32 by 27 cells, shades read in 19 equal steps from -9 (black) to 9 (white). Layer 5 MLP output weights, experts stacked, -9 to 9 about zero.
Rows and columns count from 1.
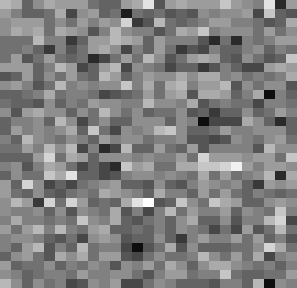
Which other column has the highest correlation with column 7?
5
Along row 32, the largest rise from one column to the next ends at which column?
26
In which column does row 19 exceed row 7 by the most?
22
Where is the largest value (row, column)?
23, 14
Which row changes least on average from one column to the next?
31
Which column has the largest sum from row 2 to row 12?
11
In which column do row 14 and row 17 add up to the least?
19
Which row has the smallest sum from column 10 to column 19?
2
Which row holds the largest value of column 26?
25
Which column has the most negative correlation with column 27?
9
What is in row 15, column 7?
3
